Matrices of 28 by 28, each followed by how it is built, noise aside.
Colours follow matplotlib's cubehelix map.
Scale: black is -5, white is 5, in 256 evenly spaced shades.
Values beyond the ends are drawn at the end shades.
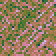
Hankel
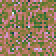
low rank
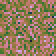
low rank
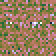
uneven rows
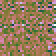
low rank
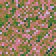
Hankel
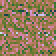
uneven rows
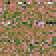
uneven rows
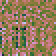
low rank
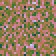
low rank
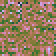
low rank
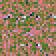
uneven rows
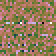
uneven rows
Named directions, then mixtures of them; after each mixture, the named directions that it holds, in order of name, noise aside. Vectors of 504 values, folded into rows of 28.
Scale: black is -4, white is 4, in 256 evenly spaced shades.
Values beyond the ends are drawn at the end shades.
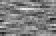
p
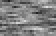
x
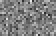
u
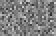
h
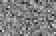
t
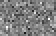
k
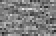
p, u.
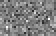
k.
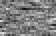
p, t.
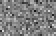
t.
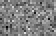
k.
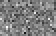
k.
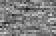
h, p.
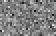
t.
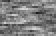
p, x.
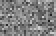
h, x.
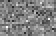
k, x.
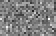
h, k.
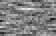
p.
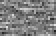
k, p.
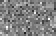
k.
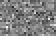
k, p.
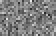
u.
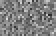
h, u.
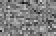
t, x.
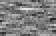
p.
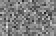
k, u.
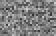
h, p.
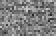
h, p.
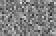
h.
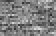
h, x.
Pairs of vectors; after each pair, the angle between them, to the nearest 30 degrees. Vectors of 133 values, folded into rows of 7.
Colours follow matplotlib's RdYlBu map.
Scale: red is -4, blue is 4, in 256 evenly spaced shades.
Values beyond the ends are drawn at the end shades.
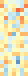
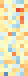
30 degrees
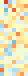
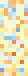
120 degrees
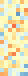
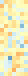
90 degrees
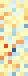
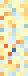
30 degrees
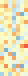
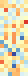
60 degrees
